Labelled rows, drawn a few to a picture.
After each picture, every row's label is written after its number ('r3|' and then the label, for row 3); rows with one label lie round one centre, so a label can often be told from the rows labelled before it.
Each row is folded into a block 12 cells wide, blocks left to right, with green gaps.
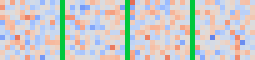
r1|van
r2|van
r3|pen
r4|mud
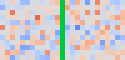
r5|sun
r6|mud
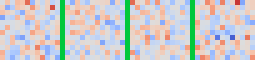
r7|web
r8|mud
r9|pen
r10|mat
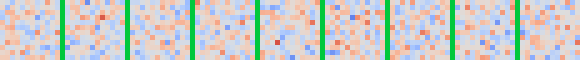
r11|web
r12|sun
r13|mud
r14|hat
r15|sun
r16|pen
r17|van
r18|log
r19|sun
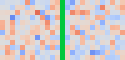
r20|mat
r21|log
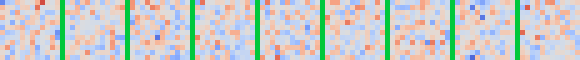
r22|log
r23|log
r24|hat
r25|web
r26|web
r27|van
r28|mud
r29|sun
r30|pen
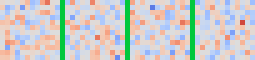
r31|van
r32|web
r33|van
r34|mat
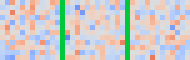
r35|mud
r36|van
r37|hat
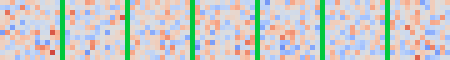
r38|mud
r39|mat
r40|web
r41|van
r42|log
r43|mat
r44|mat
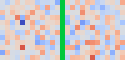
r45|mud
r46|mat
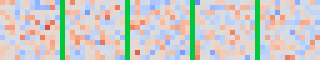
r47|van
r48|web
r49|sun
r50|web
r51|van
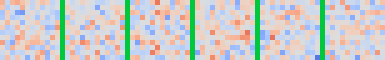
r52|hat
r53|mat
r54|web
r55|hat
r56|sun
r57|pen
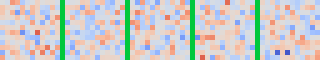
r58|mud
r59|hat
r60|mud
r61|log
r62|van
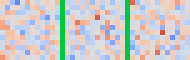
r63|van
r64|van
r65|hat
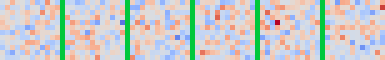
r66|hat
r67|van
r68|log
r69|sun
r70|mud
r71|log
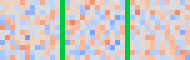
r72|hat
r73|web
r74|pen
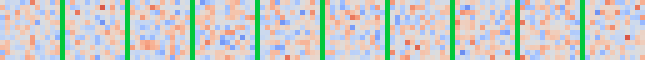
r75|log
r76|web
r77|mud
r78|log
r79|mat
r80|van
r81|pen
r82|pen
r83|web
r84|mat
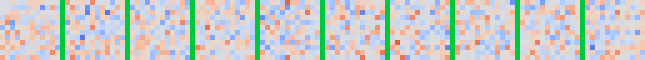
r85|mud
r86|mat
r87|van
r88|mat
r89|web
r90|mud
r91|mat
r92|mud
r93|mud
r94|pen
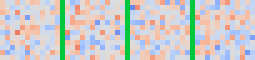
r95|pen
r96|log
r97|pen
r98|sun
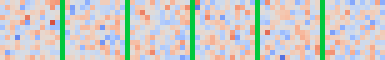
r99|van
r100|mud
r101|log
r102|pen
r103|web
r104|sun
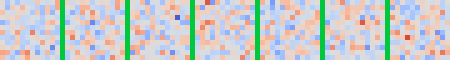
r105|log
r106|mat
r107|mat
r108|van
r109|van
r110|hat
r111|pen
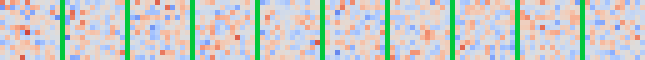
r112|pen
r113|log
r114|web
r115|hat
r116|sun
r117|mat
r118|web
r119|log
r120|van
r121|hat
